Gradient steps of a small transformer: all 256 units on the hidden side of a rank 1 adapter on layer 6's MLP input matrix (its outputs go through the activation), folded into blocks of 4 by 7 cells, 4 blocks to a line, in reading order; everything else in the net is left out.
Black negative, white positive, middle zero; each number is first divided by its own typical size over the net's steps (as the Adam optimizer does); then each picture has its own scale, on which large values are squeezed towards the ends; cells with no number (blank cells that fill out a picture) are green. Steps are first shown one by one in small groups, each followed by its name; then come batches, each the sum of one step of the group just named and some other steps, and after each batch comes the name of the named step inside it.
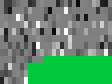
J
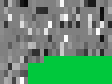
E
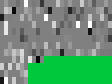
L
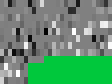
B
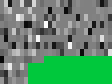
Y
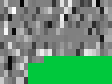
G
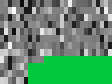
G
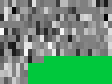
B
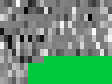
B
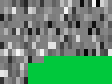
G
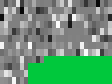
G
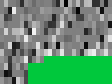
G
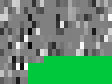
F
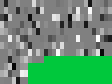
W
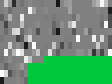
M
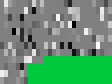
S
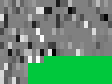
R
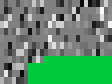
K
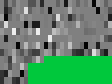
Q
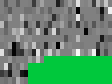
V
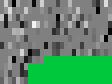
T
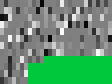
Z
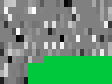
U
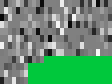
Z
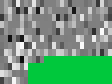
M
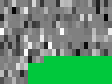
Q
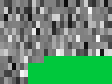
W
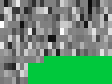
Z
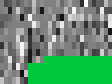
K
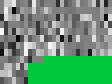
U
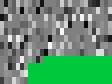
Z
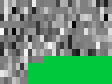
S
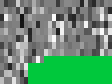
K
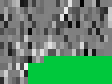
F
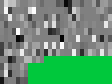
U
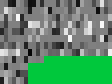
T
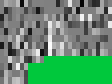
K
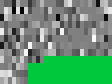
T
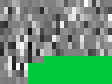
F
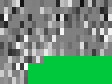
F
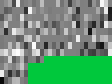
M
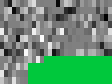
R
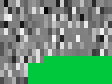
U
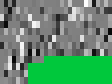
T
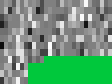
M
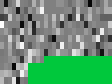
W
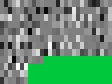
F
